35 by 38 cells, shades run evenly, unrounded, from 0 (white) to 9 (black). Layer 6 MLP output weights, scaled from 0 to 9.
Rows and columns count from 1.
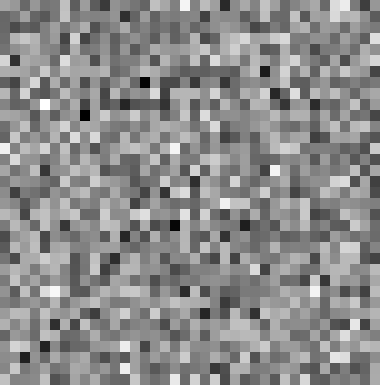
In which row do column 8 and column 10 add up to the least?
13
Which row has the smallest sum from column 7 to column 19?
20
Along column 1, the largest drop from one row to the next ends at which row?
14
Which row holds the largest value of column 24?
24
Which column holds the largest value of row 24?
12
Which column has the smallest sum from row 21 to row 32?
36
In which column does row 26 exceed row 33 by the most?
31
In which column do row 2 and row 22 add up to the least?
34
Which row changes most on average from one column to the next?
9
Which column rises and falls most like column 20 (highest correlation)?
38
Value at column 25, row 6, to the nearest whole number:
5
